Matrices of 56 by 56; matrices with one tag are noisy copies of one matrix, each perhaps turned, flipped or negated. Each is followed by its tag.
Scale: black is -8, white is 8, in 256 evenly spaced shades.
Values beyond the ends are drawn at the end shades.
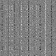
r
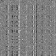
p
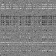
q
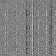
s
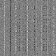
r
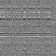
p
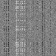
q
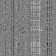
q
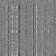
p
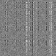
s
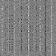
r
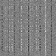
r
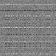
r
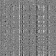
p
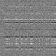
p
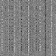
r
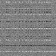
r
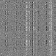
s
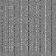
r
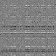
s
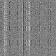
s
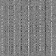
r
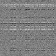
s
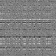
p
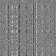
p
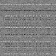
r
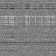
q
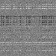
q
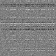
s
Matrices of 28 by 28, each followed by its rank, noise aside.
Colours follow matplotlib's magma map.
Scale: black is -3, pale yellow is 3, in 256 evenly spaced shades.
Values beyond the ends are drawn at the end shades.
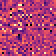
five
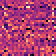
six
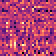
five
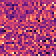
five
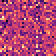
eight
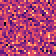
eight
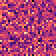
eight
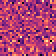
seven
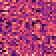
seven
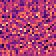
eight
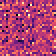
five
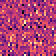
eight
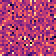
seven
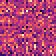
seven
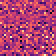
six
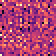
six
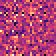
six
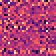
five
